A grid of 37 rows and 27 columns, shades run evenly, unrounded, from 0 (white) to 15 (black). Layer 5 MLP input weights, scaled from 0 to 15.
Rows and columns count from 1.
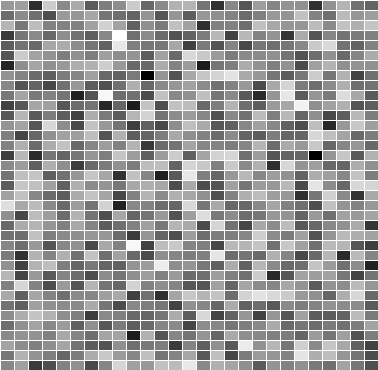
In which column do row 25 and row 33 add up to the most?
11
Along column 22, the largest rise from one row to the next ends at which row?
12
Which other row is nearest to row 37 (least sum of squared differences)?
9
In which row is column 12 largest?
18
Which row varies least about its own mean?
33
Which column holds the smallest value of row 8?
17
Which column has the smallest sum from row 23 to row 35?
3
